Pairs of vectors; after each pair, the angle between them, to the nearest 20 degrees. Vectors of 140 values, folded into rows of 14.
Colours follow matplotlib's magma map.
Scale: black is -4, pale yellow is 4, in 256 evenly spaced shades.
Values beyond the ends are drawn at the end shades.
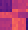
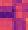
120 degrees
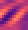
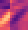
140 degrees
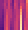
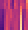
20 degrees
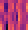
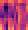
40 degrees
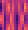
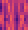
20 degrees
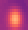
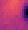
80 degrees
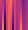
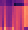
120 degrees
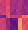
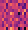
100 degrees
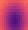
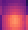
160 degrees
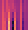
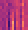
160 degrees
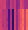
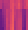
120 degrees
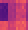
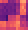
40 degrees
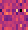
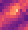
80 degrees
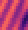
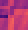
120 degrees
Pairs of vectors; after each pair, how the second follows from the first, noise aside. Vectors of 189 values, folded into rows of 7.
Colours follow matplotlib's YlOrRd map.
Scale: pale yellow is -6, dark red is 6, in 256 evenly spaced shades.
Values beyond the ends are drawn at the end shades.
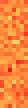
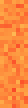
wrapped around, negated, shrunk.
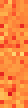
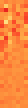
wrapped around, negated, partly zeroed.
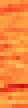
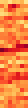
wrapped around, scaled up.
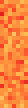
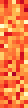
reversed, negated, scaled up.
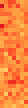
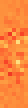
wrapped around, negated, partly zeroed.
